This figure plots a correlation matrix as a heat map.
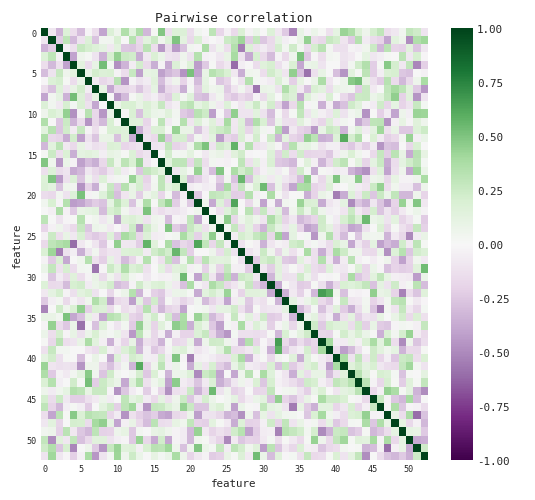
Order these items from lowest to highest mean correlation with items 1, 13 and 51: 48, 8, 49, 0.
8, 48, 49, 0
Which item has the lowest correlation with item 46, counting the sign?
34
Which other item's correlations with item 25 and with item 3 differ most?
10
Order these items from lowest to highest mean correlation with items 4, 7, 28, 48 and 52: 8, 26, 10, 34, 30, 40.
26, 10, 40, 34, 30, 8
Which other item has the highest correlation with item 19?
30
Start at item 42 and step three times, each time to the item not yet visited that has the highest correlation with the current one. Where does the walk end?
18
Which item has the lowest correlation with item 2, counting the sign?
27
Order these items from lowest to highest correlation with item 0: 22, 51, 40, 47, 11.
47, 22, 40, 51, 11
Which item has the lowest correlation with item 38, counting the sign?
49
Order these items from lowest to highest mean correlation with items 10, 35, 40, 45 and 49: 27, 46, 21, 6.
46, 6, 27, 21
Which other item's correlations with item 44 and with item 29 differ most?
52
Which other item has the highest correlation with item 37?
50
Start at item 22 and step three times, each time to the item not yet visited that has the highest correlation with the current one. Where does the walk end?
21
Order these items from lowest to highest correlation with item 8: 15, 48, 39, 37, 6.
6, 15, 37, 39, 48
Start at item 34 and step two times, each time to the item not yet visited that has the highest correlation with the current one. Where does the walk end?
20
